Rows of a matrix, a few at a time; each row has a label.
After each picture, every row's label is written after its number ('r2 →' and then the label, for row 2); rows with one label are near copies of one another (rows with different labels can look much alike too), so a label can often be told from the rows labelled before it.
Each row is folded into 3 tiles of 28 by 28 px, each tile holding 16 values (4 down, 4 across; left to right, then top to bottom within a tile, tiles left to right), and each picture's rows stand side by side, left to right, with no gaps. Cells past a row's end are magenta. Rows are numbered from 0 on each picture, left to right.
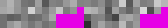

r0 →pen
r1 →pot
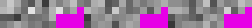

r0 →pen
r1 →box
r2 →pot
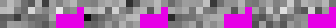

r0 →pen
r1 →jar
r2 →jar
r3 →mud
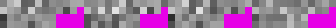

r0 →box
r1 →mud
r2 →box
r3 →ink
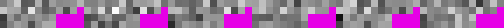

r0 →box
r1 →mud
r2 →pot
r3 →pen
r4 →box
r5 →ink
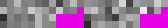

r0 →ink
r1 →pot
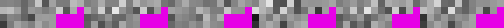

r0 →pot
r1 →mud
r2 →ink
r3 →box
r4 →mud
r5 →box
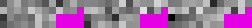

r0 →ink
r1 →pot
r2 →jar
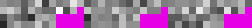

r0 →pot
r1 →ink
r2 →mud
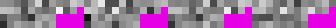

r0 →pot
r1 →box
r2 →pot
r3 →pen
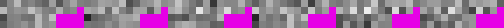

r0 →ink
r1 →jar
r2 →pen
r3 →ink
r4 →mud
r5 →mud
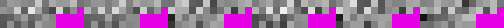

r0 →mud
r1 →mud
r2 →box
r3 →mud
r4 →box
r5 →jar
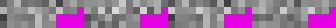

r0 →ink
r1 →mud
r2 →ink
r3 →pen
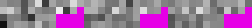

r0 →pot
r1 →pen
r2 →mud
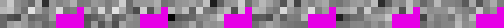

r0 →pen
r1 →mud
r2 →jar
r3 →pen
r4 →jar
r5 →ink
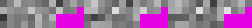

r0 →ink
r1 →pen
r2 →pen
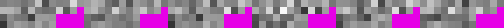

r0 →pot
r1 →pen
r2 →pot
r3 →mud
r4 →pot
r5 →pen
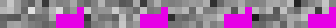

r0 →pen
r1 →ink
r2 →jar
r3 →jar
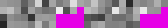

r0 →pot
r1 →pen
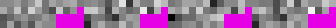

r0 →mud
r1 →pot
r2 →jar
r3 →pot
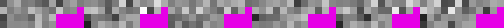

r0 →ink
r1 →pot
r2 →mud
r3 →jar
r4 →pot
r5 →box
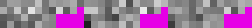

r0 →mud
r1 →pot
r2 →pot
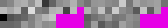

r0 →jar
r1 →mud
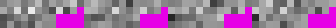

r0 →mud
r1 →pen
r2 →jar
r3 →box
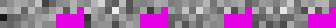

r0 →jar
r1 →box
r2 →mud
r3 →mud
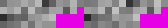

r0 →jar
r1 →jar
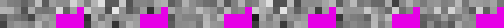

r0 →pot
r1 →box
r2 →ink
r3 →box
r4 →ink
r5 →mud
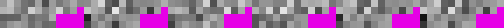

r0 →pen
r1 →box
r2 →pot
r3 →mud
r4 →box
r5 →box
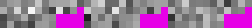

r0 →mud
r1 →box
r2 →ink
